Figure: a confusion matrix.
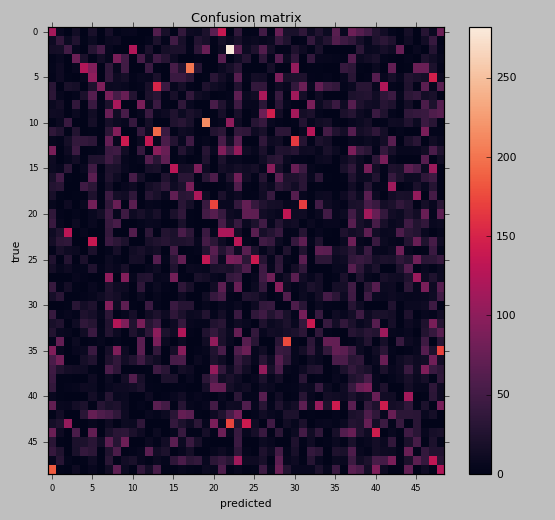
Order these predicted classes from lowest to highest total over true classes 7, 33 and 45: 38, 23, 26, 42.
38, 42, 26, 23
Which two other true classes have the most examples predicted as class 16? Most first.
33, 35
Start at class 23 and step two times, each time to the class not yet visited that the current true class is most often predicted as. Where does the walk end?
47
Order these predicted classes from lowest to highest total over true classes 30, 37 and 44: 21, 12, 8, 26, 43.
43, 12, 8, 21, 26
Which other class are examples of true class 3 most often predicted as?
8
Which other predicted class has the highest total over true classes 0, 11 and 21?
13
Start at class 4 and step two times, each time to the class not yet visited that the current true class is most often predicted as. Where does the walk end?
42
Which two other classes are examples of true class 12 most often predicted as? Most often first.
30, 9
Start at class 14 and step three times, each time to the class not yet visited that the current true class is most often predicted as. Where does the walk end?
48
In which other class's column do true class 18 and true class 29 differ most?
45
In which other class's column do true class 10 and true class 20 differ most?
19
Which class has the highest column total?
23
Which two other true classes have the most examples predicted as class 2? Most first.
22, 43
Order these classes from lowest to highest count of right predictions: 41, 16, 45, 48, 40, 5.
16, 45, 40, 5, 48, 41
